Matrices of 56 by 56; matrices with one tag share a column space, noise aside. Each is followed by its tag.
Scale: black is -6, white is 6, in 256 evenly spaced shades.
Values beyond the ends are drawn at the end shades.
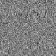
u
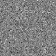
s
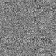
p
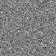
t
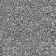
s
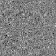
u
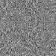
t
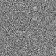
s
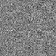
s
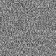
t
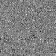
p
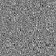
t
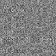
p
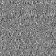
u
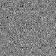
t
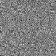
t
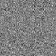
t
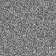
s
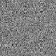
t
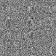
s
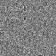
s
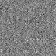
p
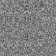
t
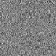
u
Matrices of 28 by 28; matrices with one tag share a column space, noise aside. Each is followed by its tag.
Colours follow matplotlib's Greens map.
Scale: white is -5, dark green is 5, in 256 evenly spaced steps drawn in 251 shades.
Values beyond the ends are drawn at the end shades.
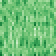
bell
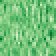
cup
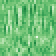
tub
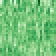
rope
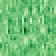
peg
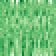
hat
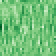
tub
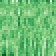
hat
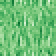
bell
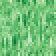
bell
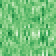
cup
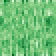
hat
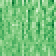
rope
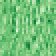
peg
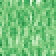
bell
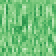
tub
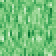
cup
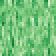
bell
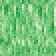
tub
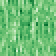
rope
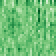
rope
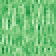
tub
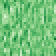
cup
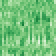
bell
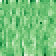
hat
